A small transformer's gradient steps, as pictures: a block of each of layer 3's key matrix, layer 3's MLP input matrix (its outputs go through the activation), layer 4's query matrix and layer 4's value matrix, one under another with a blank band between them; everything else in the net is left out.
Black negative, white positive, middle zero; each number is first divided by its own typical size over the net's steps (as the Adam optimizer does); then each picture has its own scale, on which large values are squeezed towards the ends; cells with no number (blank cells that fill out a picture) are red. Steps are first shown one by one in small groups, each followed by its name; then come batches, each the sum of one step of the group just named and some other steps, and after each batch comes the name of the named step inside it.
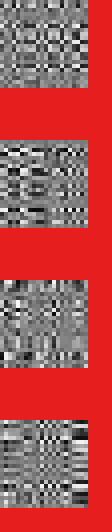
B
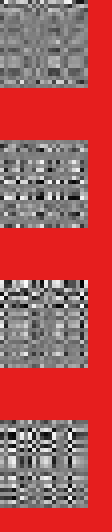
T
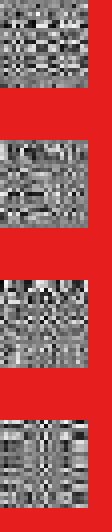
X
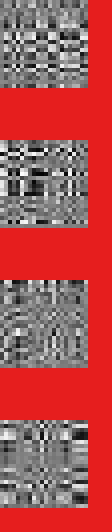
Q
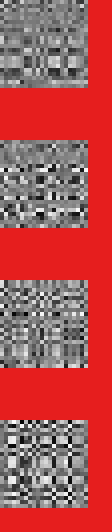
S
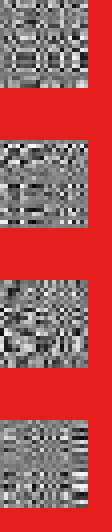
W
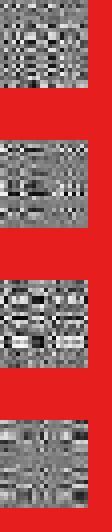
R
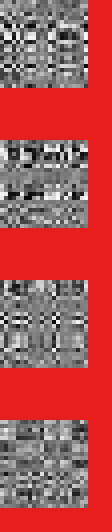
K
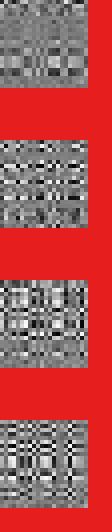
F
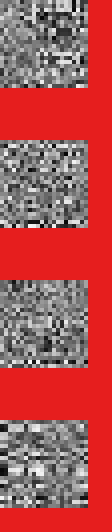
W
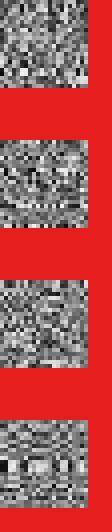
T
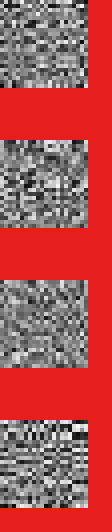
X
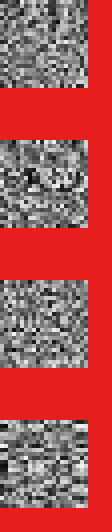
X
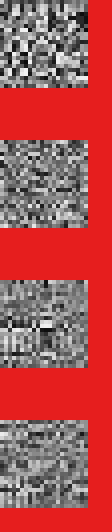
Q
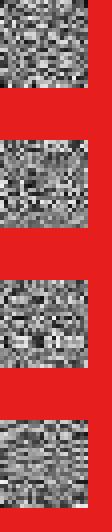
R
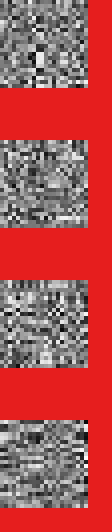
B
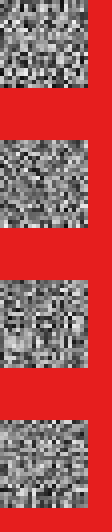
B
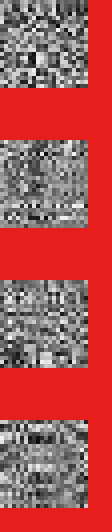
Q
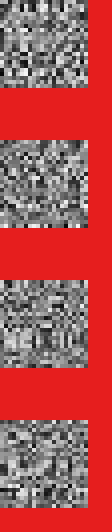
T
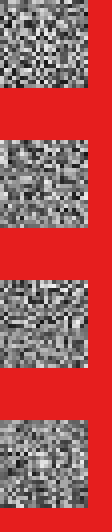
K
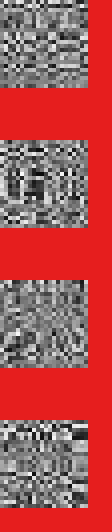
Q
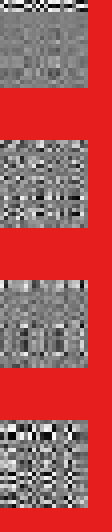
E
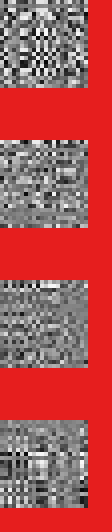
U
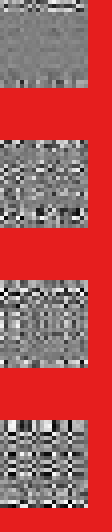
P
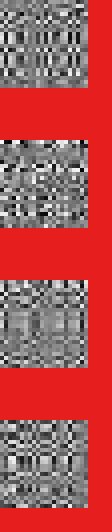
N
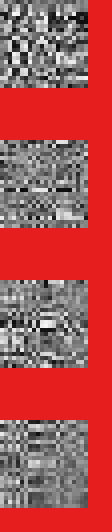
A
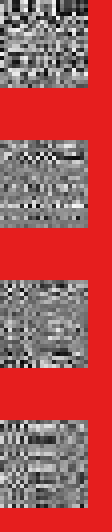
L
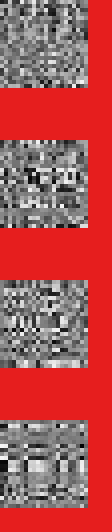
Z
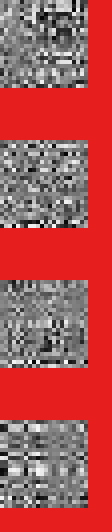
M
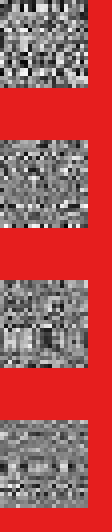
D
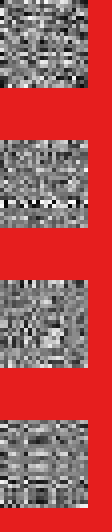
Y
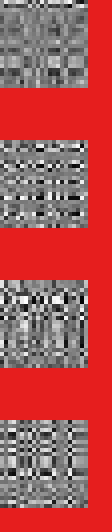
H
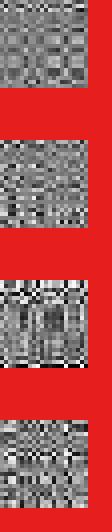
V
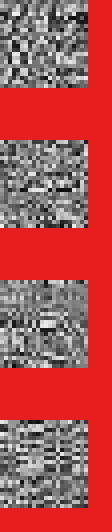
A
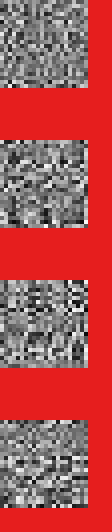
N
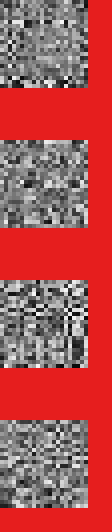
V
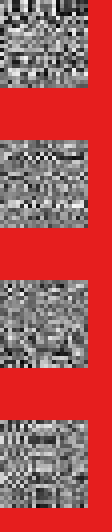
L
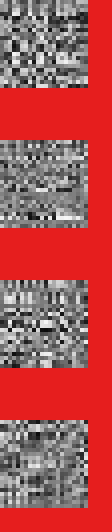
A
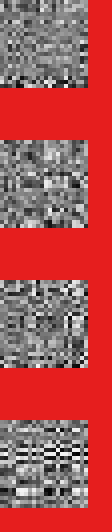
V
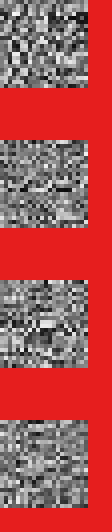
A
